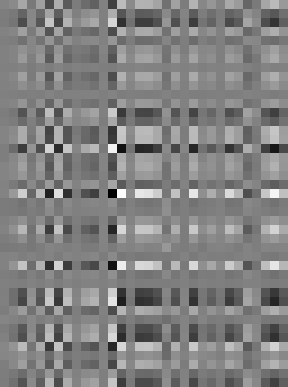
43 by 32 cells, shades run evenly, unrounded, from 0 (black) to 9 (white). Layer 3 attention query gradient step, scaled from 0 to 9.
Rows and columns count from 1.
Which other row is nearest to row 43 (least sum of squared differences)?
37
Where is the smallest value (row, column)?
22, 13
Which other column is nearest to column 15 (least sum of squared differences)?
23
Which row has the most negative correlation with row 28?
36
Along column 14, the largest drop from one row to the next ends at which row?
17
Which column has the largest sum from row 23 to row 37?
19
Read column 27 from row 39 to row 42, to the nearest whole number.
6 5 5 4
